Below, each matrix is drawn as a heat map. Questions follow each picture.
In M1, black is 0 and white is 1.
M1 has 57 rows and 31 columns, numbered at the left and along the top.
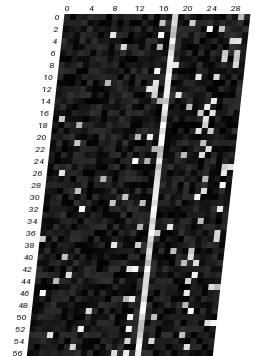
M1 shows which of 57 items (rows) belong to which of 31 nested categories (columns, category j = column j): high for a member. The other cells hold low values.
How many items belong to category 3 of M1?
2
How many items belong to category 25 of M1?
12
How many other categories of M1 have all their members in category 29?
7
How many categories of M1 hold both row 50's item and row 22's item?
1
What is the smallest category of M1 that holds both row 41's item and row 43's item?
26
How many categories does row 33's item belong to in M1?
1
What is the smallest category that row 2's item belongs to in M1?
24
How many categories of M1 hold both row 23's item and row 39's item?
3
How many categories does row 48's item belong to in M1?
2
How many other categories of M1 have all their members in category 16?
8
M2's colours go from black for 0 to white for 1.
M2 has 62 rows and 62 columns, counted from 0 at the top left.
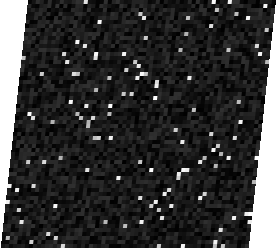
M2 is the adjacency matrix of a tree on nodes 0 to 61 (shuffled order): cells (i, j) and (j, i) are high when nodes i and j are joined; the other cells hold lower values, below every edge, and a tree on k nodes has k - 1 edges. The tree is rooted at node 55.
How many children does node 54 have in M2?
1
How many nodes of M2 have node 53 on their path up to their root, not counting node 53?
2
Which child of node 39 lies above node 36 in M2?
12
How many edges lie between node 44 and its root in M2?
5
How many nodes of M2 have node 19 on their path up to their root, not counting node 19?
6
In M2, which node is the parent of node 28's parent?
61
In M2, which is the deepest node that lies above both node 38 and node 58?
15
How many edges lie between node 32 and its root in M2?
3
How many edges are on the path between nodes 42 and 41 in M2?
9
